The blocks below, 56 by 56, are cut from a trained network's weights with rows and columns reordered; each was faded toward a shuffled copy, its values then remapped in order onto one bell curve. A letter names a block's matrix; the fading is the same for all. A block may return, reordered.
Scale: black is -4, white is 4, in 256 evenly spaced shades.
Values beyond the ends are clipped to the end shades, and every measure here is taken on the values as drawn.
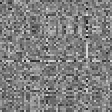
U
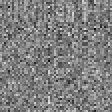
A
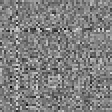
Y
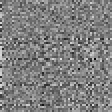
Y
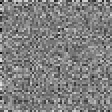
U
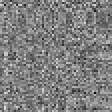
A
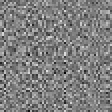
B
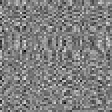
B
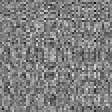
B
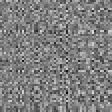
Y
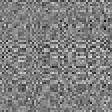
U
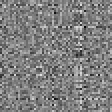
Y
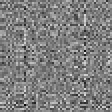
U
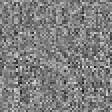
A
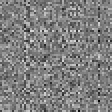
Y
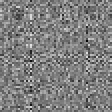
U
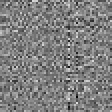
U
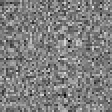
A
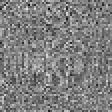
A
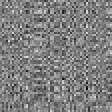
B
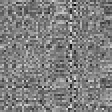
U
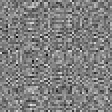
B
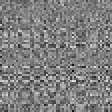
U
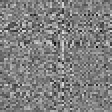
Y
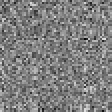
A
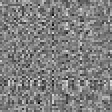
Y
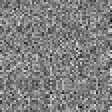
A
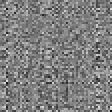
Y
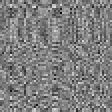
B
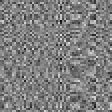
B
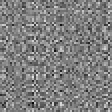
B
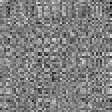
B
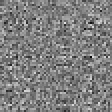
A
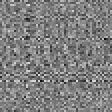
U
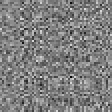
B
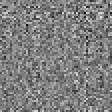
A
